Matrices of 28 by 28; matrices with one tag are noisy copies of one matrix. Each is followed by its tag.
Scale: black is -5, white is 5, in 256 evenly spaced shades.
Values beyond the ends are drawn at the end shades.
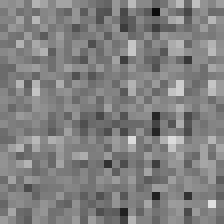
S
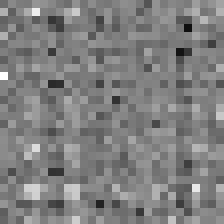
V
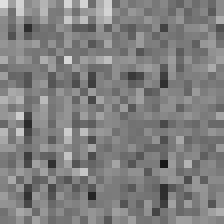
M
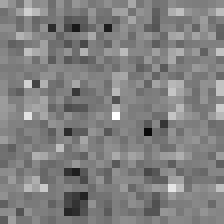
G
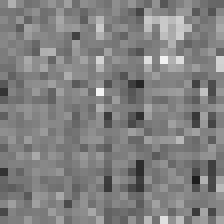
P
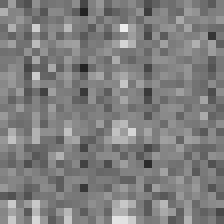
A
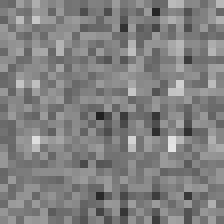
S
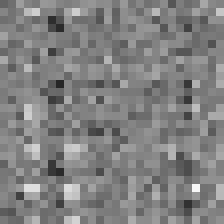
V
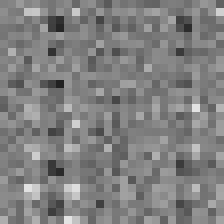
V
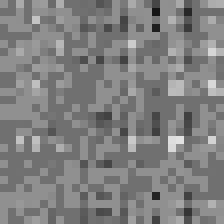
S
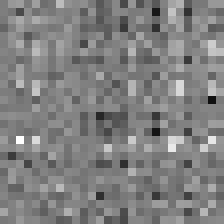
S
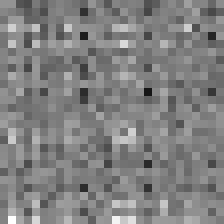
A
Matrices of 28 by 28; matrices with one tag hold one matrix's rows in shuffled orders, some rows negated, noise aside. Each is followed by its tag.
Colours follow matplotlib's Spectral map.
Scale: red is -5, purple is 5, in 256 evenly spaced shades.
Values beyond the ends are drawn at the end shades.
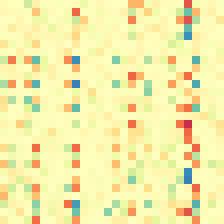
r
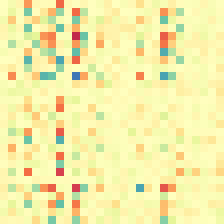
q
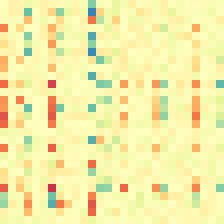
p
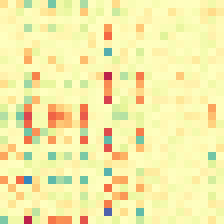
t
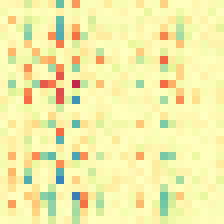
q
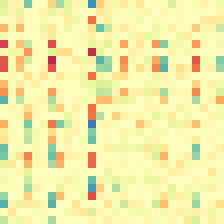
p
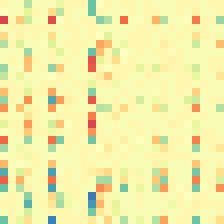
p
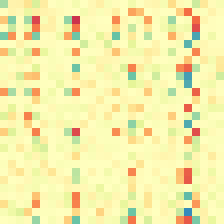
r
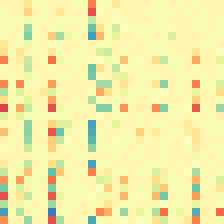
p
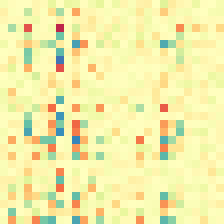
q
